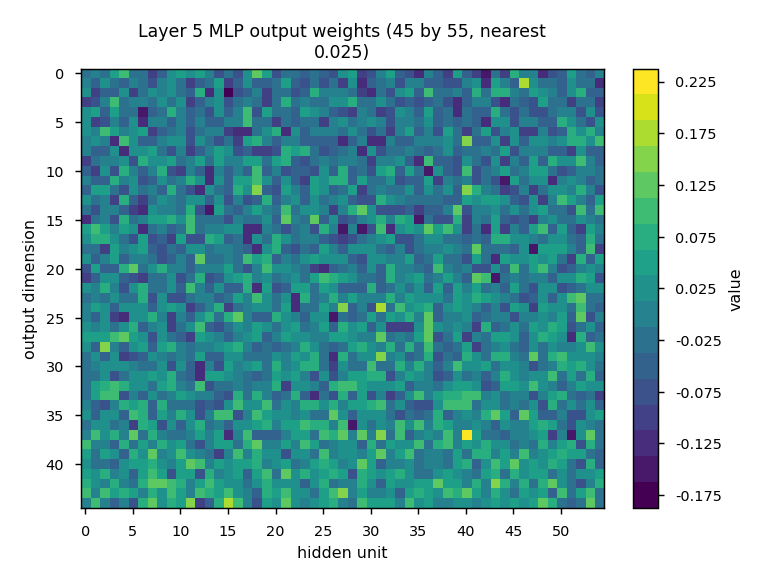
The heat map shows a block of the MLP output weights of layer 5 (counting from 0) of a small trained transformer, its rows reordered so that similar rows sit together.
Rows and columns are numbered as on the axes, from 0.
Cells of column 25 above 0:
21
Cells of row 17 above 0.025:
11
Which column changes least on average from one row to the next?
22
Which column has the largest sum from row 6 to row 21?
52
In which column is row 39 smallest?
14
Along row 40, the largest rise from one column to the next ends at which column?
53
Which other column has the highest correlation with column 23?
30
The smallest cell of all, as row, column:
2, 15
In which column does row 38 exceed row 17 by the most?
17
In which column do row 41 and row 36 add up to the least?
28
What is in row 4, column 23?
0.05
